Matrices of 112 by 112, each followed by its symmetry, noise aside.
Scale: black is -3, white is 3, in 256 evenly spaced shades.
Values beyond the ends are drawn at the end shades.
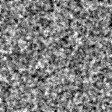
antisymmetric.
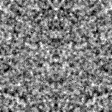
mirrored left to right.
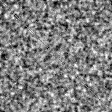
symmetric.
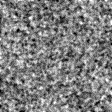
antisymmetric.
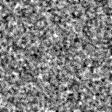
antisymmetric.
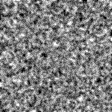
antisymmetric.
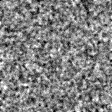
no symmetry.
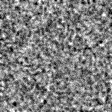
antisymmetric.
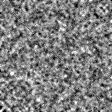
symmetric across the other diagonal.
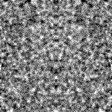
mirrored left to right.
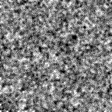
symmetric across the other diagonal.
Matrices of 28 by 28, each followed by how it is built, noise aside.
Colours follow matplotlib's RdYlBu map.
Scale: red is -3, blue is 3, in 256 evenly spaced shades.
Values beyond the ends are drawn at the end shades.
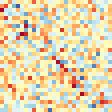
banded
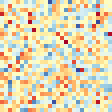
repeating rows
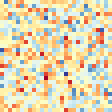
noise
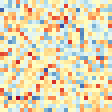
noise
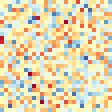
noise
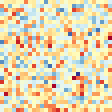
blocks
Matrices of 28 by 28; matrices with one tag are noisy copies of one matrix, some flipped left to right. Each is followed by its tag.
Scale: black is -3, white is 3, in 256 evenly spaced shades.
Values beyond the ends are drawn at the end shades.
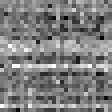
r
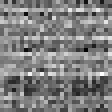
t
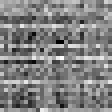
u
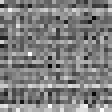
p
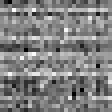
t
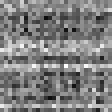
r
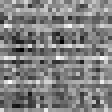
u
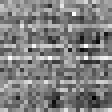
u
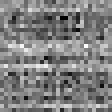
r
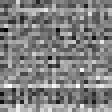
p
